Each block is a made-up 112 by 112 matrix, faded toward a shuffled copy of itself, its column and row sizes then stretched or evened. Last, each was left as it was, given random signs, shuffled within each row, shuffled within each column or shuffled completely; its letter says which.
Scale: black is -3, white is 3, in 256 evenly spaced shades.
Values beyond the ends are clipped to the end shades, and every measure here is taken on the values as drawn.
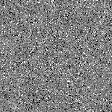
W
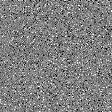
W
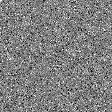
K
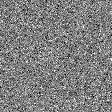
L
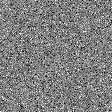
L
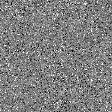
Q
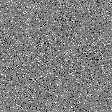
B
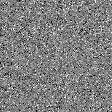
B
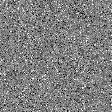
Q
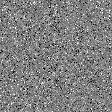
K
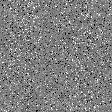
K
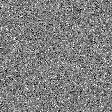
L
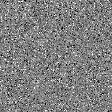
W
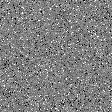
L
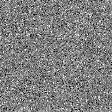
Q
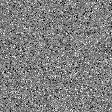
B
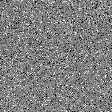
B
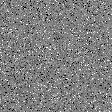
B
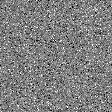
K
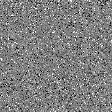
W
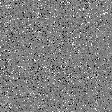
W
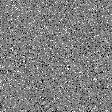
Q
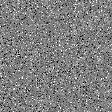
K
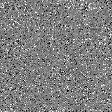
W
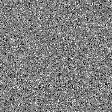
Q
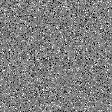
W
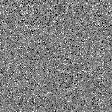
W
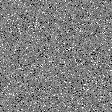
B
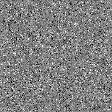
Q
